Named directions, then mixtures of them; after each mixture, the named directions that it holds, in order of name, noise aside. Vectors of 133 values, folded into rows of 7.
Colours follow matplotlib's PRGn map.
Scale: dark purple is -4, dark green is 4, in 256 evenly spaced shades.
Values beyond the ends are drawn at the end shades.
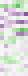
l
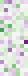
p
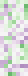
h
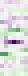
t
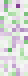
h, l, p.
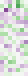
h, l, p.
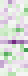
h, p, t.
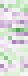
h, l, t.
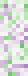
h.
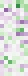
h, l, p.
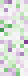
p.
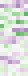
l.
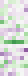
h, t.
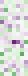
p, t.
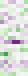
h, t.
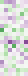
p, t.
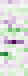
t.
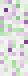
l, p.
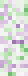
h, t.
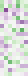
h, l, p.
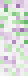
l, p.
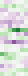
l, t.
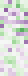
l, p.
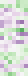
h, l, t.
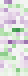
l, p, t.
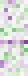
h, p, t.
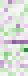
h, p, t.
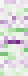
t.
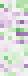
h, l, t.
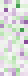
l, p.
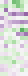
l.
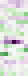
l, t.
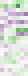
l.
